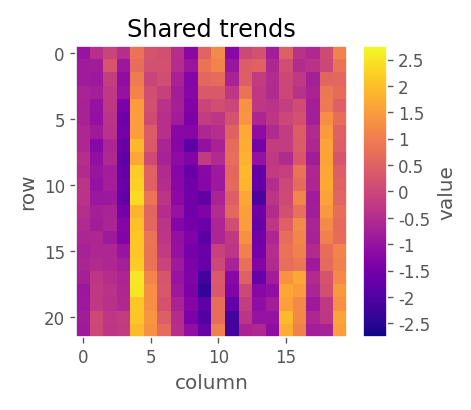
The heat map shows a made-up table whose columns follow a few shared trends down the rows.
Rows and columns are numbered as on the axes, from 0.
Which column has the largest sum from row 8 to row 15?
4
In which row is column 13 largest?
1
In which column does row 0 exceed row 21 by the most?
9
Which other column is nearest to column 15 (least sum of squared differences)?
5
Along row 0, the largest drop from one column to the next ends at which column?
11
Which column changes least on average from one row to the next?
0
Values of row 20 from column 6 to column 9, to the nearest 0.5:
0.5 -0.5 -1.5 -2
